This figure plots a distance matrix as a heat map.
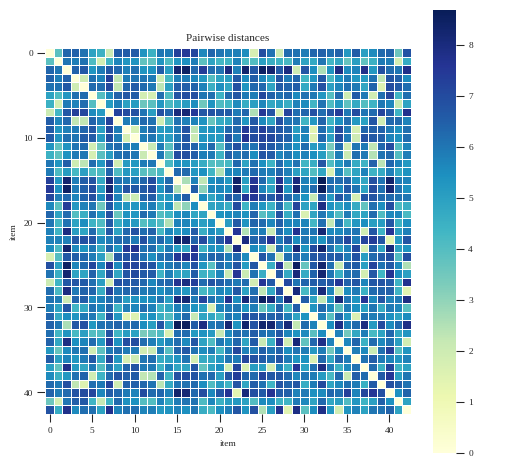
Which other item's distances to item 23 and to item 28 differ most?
42
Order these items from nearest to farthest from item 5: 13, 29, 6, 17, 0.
6, 0, 29, 13, 17
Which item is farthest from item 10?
23
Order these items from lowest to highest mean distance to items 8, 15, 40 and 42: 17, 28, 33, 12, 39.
28, 39, 33, 17, 12
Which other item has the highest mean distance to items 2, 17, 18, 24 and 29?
25
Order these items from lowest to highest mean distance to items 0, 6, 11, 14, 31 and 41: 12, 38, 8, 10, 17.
12, 38, 10, 17, 8
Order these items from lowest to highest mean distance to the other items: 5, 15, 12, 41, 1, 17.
1, 41, 12, 5, 17, 15
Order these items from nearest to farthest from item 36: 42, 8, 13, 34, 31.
31, 13, 8, 42, 34
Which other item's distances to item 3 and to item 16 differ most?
4
